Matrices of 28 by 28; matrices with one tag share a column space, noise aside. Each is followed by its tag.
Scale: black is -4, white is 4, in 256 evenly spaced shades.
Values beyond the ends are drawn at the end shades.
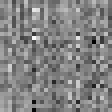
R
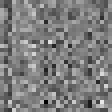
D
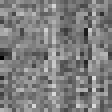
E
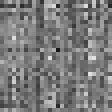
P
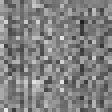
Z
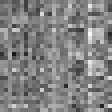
E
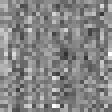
E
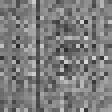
Z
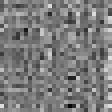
E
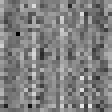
E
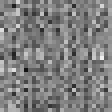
E
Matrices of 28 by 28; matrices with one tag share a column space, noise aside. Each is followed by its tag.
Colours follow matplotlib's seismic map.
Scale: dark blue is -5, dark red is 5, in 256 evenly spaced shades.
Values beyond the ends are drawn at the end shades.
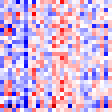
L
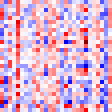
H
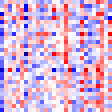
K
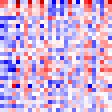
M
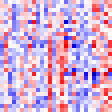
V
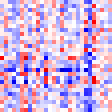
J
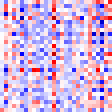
K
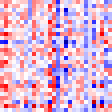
H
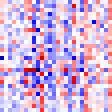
J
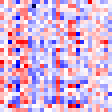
H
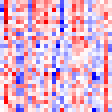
V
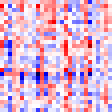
V
